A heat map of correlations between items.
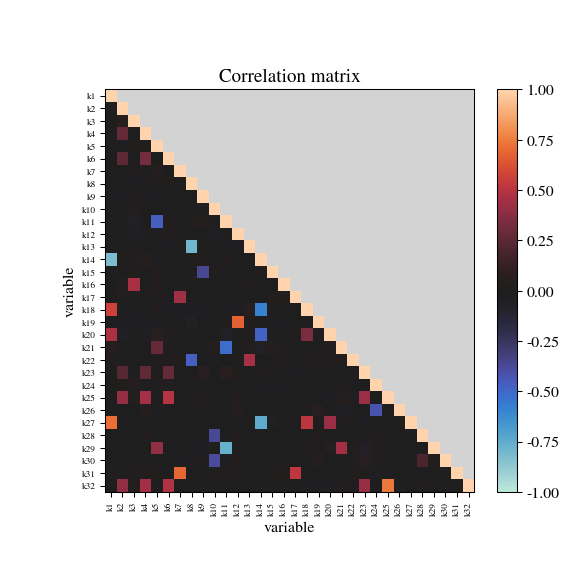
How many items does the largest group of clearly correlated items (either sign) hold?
6
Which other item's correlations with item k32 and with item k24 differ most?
k25
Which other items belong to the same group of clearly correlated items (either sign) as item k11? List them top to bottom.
k5, k21, k29
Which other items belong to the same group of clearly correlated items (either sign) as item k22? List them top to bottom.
k8, k13
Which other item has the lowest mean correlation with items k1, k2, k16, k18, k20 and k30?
k14
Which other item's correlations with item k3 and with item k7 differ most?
k31
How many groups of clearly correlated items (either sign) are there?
10
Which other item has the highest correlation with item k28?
k30
